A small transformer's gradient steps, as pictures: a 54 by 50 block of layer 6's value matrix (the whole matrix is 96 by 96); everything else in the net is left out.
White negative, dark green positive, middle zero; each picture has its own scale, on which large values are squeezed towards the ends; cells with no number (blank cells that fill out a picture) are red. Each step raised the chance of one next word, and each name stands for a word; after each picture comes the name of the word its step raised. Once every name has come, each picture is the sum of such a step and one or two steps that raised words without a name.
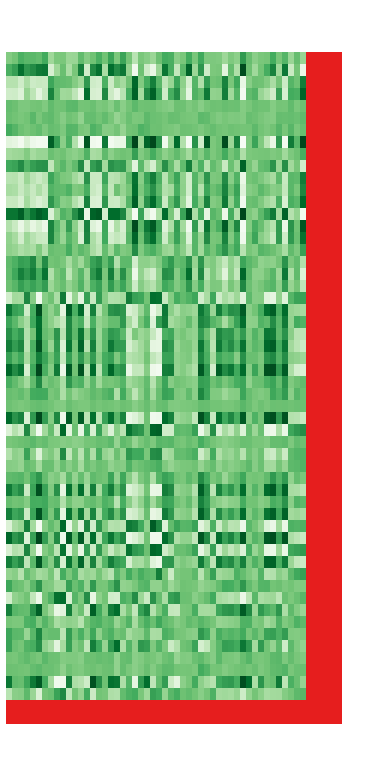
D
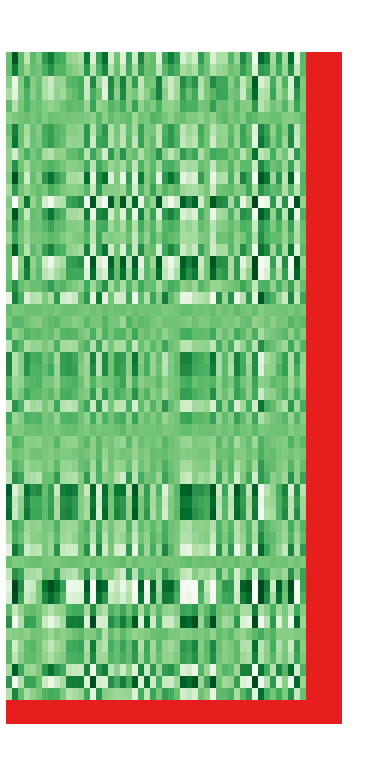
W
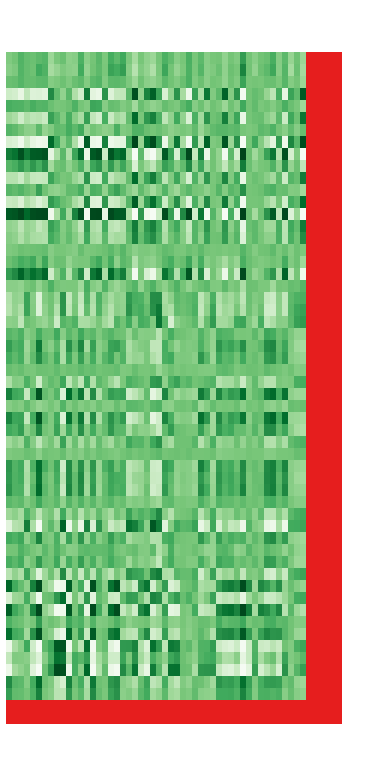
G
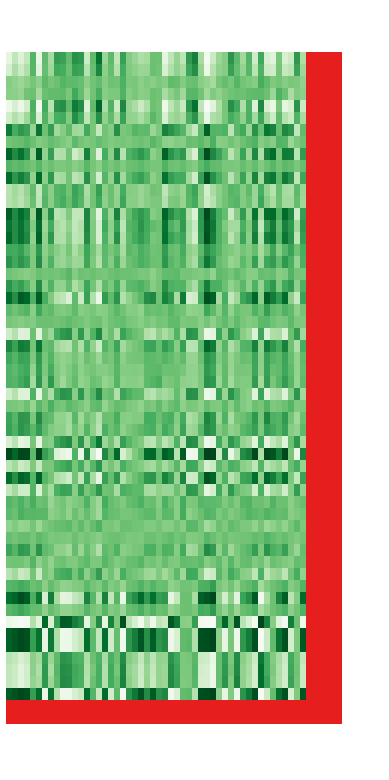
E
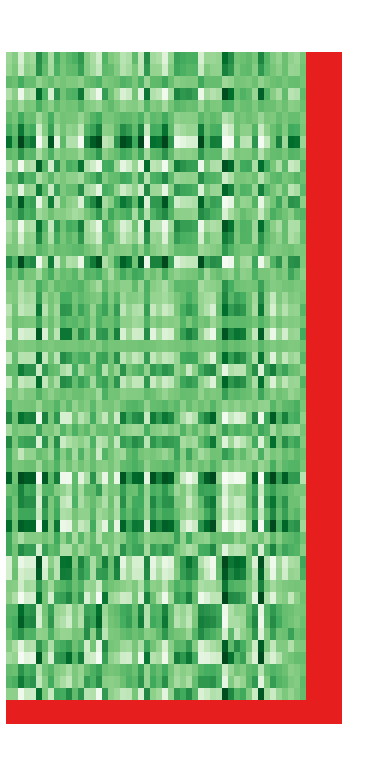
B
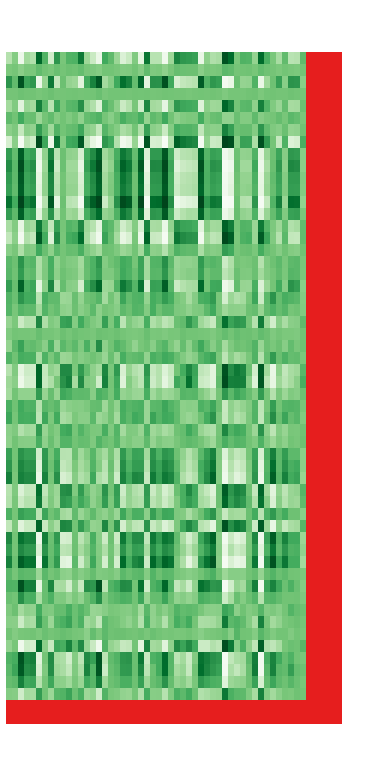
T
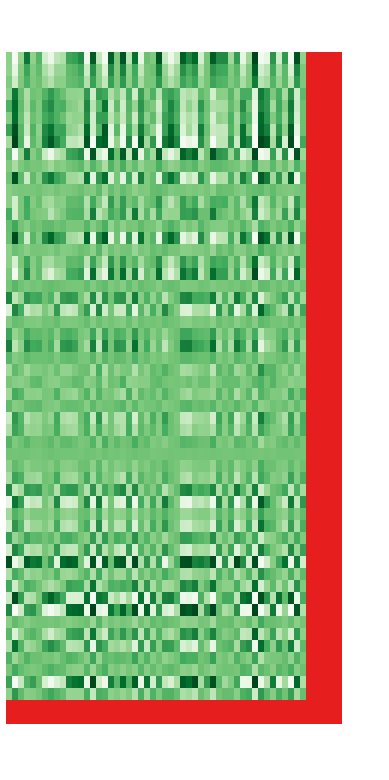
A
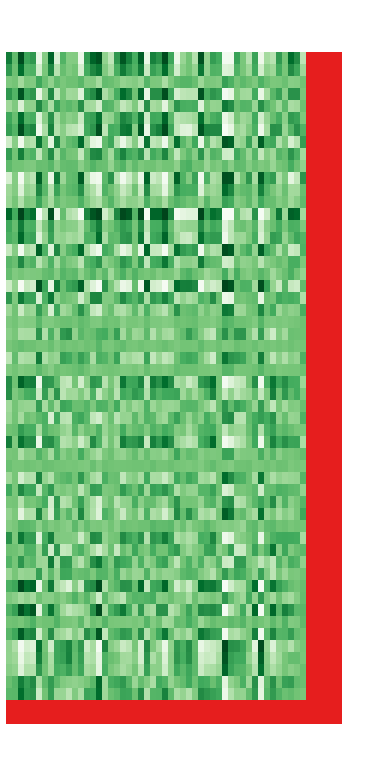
A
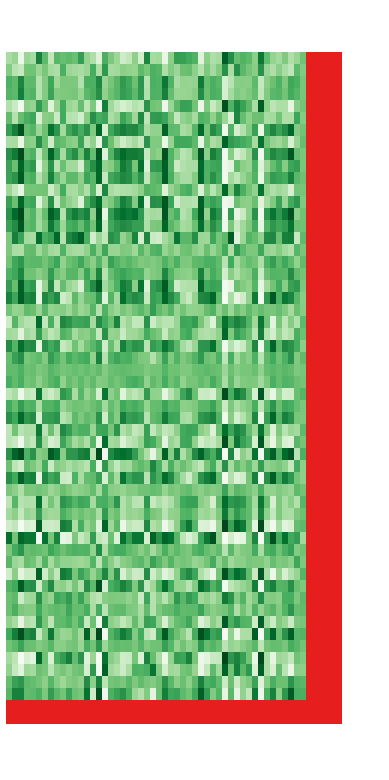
E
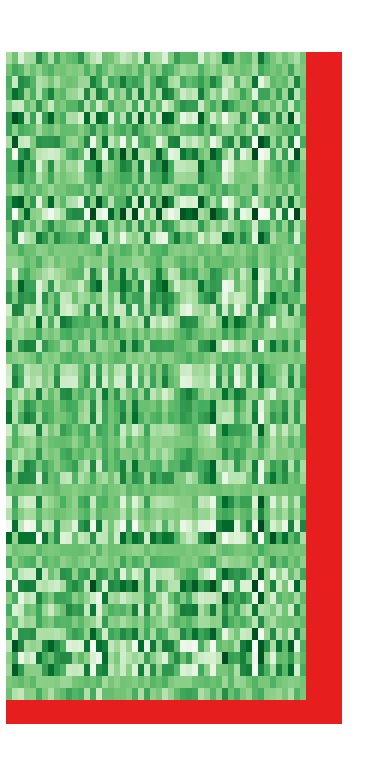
G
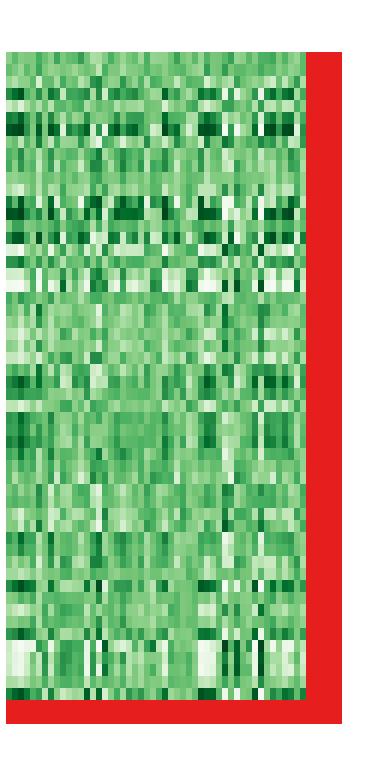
T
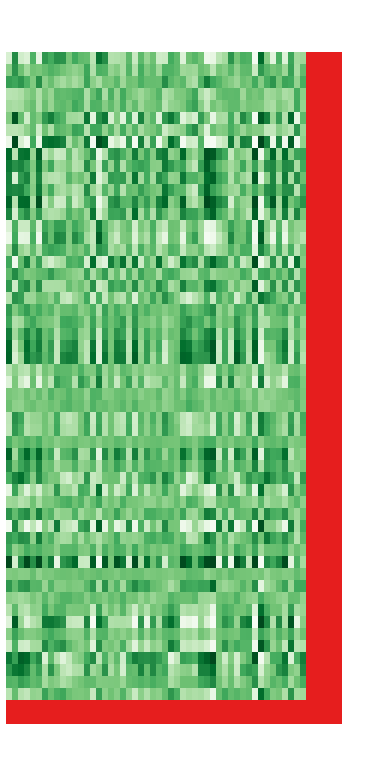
T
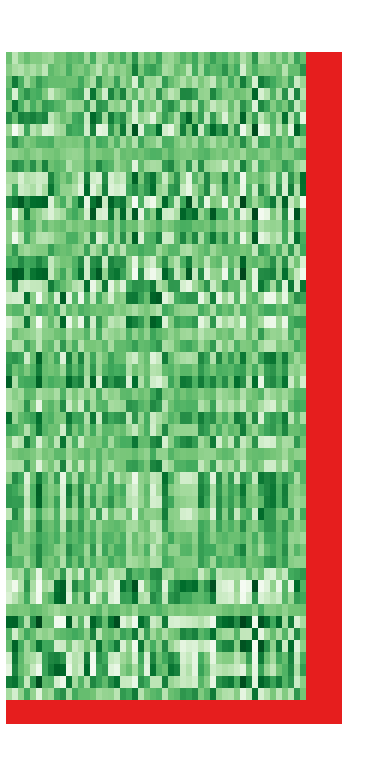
W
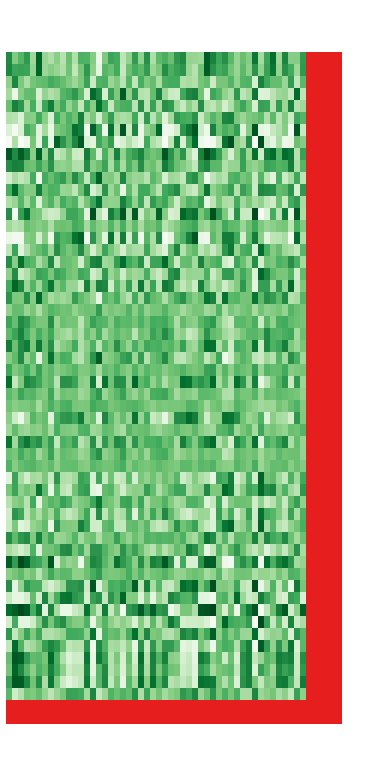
A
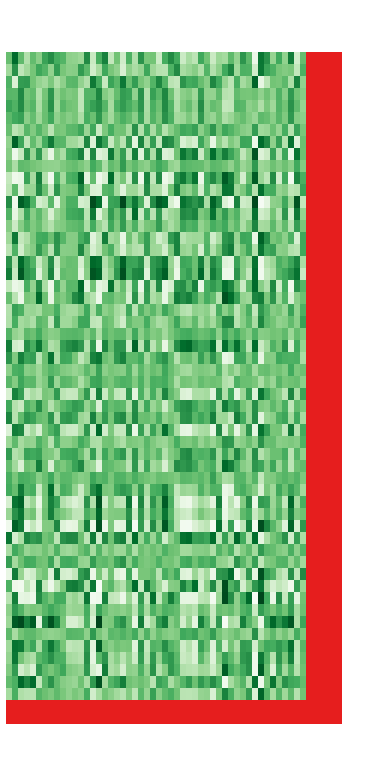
W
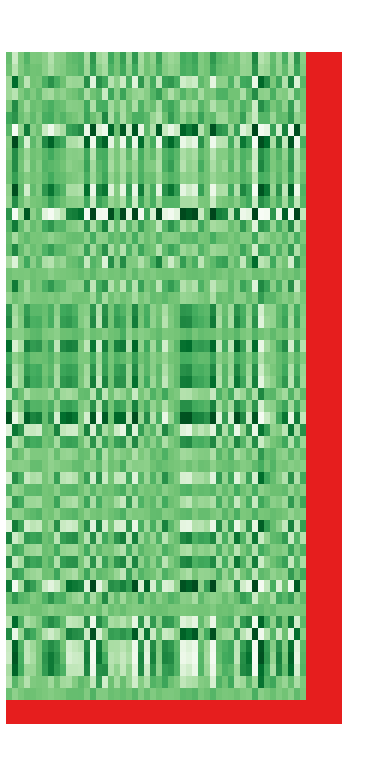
D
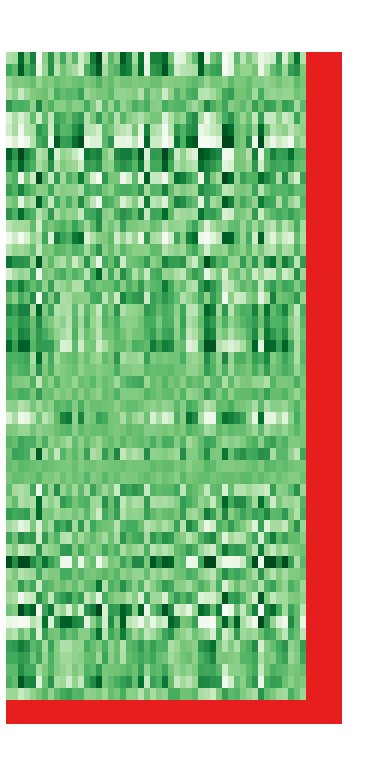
A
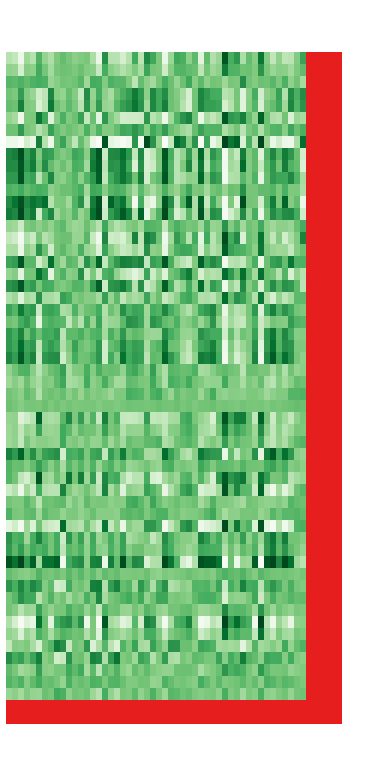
T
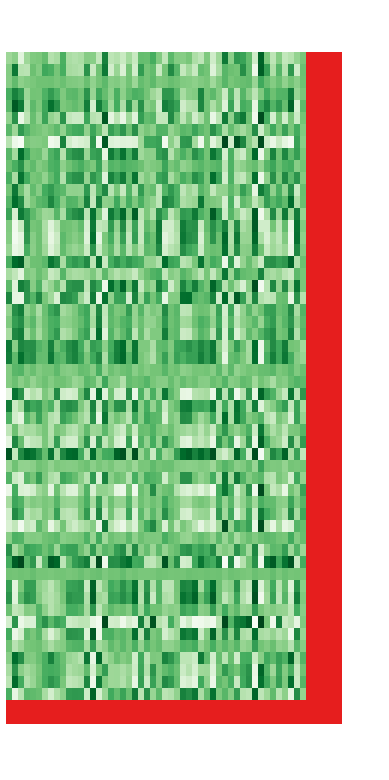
E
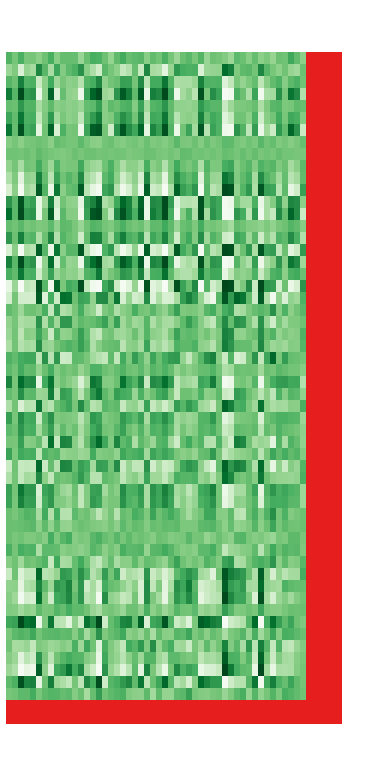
W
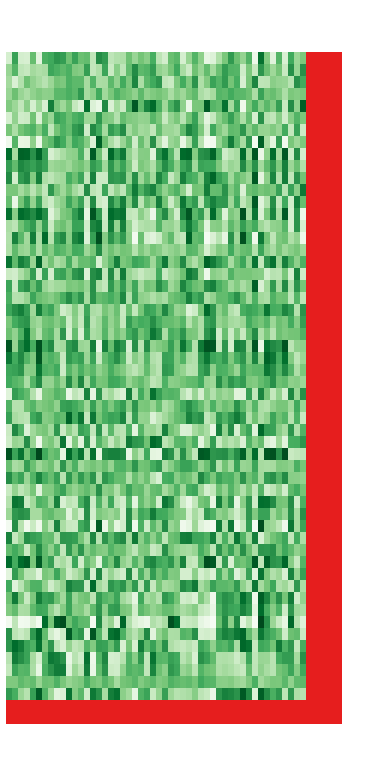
E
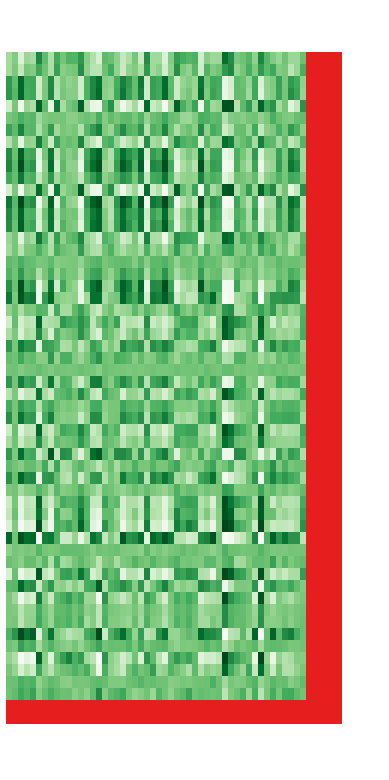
E
